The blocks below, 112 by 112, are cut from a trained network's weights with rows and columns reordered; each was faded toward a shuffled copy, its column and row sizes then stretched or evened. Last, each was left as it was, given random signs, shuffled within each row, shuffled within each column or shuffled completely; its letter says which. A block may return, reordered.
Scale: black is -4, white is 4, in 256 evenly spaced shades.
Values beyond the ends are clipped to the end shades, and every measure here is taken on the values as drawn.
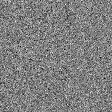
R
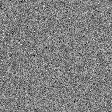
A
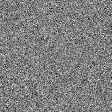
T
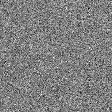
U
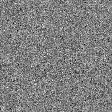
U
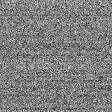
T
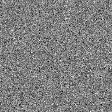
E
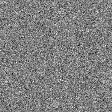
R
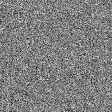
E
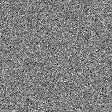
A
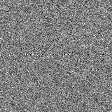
R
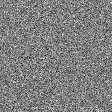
E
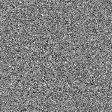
E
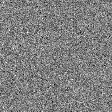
E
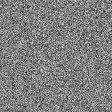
E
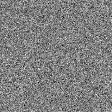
E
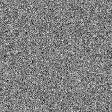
T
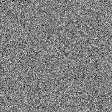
T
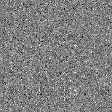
T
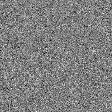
E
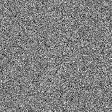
T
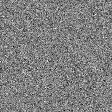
R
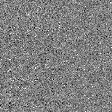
T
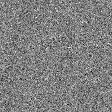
R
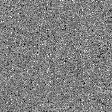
E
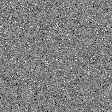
R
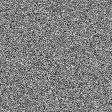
A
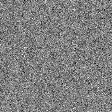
E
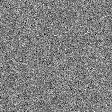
A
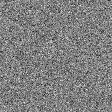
R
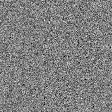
U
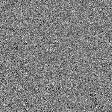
E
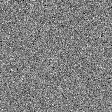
A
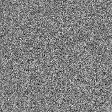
E
